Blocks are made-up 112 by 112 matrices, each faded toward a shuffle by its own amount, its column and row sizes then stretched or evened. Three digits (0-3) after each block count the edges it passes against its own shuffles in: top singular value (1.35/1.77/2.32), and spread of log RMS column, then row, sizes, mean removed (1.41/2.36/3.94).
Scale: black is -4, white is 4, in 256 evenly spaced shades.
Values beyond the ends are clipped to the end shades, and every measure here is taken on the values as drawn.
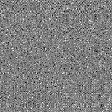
3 0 1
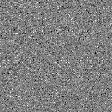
2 0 1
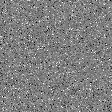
0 0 0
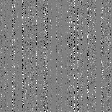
1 3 0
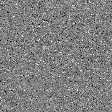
0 0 1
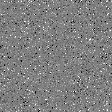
0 1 1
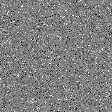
0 1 0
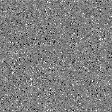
0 1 1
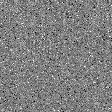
1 0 0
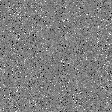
0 1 0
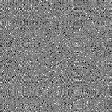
3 0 1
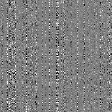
3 3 1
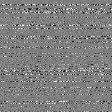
1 0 3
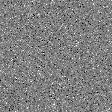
1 0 0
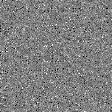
1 1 1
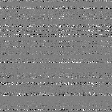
1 1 3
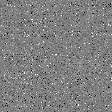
1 1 1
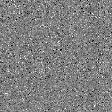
2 0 1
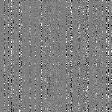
2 3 1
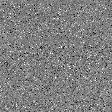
0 0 1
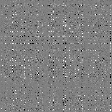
1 2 2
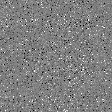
0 1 1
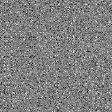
2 1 1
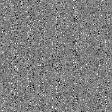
0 2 0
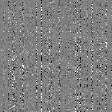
1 3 1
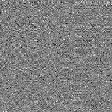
3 0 1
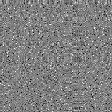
3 0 0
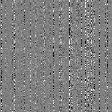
3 3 0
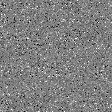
0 0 1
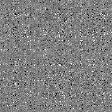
0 2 2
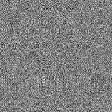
3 1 1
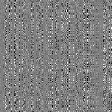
3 3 0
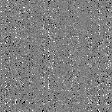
0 2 1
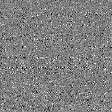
1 1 2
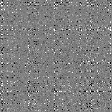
3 2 2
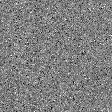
1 0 0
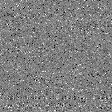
2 0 1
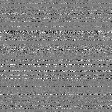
2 0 3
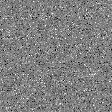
1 0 1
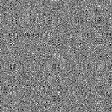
3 1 1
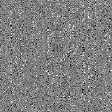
2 2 0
